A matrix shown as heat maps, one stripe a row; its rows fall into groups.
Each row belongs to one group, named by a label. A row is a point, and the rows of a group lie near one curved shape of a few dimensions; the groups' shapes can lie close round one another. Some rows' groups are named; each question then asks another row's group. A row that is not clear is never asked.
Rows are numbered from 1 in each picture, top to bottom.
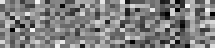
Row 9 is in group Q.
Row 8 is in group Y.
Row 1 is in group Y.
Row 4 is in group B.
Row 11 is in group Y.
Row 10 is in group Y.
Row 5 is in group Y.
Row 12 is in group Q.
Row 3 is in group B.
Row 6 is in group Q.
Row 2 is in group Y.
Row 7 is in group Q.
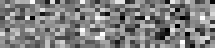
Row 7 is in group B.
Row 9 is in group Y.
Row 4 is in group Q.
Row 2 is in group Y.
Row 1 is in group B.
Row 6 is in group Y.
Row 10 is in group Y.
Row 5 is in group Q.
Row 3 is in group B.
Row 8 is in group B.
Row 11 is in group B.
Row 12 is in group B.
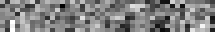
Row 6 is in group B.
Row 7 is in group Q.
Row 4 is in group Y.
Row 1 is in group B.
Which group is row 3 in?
Y
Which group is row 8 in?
B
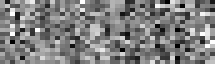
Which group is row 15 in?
B
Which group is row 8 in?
Y
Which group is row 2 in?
Y
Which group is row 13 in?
Q
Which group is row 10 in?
B
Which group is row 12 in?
B
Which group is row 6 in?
Y
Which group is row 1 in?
B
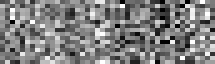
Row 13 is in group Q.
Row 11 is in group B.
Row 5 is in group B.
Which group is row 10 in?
Q
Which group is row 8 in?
Y
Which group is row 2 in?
Y
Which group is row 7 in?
B
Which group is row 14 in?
B
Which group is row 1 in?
Q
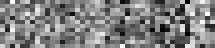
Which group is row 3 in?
Y
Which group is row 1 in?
Q
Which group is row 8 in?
B
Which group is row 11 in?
Y
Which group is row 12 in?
Y
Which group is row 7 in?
B
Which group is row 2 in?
Y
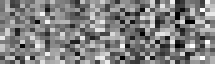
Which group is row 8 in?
Q
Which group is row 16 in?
B
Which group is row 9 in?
Y
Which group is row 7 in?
B
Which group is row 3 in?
Q
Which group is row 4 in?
B
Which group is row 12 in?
Y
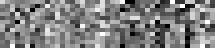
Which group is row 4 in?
Y
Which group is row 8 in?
B
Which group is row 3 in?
Q
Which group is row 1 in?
Y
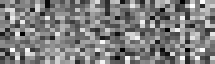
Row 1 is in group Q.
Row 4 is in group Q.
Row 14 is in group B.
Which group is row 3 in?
Y
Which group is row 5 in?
B
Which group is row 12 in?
Y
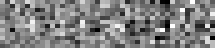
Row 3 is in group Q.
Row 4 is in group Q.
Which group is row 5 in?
Q
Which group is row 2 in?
Y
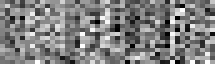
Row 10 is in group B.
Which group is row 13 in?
Y
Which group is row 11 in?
B
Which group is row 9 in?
B
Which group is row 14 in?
B
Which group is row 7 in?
B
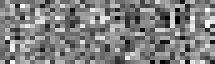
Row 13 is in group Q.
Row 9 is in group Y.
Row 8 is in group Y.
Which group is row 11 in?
B
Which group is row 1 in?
Y
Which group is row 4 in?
Y
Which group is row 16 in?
B
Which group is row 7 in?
B
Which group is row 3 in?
B
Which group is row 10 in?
Q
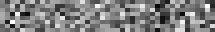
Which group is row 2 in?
Y
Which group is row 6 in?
B
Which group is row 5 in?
Y
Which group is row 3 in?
B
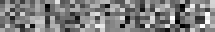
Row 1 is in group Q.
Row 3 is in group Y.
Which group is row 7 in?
Q
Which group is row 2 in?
Q
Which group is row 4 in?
B
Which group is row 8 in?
Y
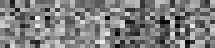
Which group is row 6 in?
Y
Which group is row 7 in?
Y
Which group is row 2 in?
Y
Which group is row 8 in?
B
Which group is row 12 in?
B
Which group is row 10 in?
Y
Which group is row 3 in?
Y
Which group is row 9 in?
B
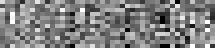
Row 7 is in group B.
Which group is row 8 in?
B
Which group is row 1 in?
Y
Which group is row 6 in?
B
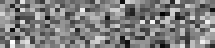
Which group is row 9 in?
Q
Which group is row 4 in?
Y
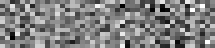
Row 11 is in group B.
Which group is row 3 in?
B
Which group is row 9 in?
Y
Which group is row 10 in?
Q
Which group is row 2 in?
Q
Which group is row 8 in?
Q
